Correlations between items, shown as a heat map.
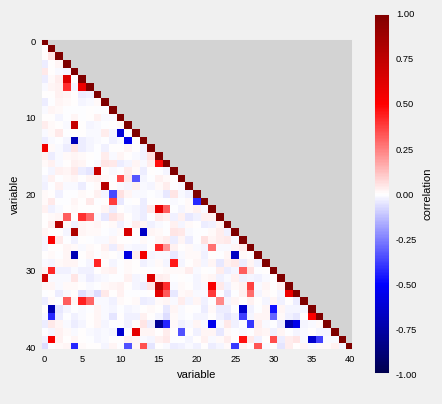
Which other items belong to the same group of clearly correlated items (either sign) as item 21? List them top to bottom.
9, 20
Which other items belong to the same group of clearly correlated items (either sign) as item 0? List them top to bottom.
14, 31
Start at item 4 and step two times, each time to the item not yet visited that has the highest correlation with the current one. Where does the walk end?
11
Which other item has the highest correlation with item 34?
5
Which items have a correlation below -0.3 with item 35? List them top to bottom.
1, 26, 30, 39
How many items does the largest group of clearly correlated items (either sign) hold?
7
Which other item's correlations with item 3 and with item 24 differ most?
2
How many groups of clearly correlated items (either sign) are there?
10
